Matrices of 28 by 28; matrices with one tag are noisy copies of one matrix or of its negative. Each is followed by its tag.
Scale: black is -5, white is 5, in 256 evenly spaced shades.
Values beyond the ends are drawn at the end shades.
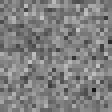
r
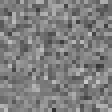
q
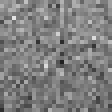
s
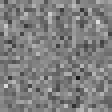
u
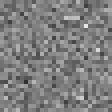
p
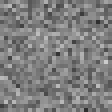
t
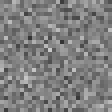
p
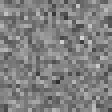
q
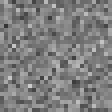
u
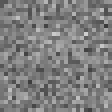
t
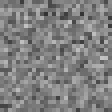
q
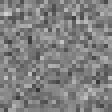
q
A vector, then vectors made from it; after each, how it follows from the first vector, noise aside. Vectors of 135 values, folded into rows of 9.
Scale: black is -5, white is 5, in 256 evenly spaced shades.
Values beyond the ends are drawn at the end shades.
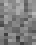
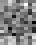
wrapped around, scaled up.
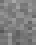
reversed, negated, shrunk.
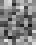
wrapped around, scaled up.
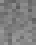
reversed, shrunk.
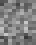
wrapped around, negated.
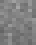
reversed, negated, shrunk.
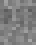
wrapped around, negated, shrunk.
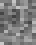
wrapped around, negated.
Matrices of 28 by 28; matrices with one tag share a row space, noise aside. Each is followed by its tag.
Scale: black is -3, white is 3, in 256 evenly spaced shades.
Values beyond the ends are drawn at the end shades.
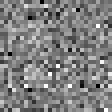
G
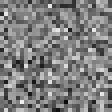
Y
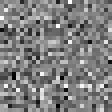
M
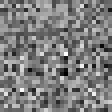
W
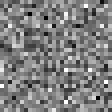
G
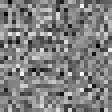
M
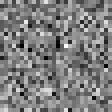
M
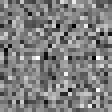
G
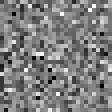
Y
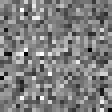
Y
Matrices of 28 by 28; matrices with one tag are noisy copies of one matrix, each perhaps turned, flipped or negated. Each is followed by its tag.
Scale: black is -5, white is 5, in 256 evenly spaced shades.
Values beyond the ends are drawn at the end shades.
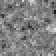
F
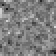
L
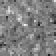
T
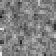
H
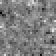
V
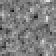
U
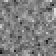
L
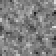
H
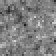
T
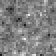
T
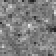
F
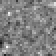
L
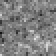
T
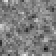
F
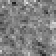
V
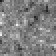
T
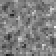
U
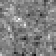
T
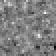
U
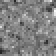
L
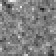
L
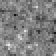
T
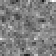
H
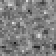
U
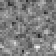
U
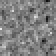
U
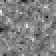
F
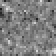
L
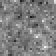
T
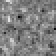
U
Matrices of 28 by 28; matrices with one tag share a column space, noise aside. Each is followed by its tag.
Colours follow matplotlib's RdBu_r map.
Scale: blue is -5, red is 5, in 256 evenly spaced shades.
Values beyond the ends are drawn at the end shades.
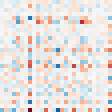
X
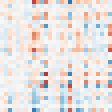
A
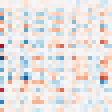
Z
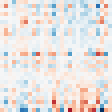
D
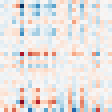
D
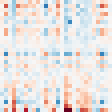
D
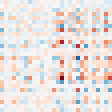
Z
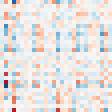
A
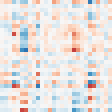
A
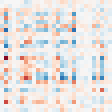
Z
